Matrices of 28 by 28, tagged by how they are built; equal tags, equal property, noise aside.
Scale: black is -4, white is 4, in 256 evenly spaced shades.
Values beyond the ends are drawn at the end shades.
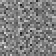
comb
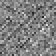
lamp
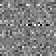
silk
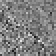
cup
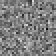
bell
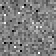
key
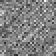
lamp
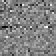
silk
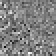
cup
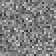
bell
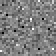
key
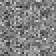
comb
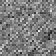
lamp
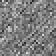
lamp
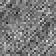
lamp
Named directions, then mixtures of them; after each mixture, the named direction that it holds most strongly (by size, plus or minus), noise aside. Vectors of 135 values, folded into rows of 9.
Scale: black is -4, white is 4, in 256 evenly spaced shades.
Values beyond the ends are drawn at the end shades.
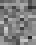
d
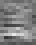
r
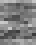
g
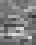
r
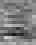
r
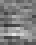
r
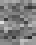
g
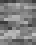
g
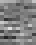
g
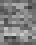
r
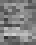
r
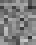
d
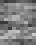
g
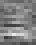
r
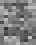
d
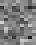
d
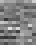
g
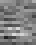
r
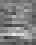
r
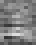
r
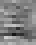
r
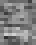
r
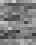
g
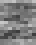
g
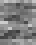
g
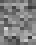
d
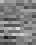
r
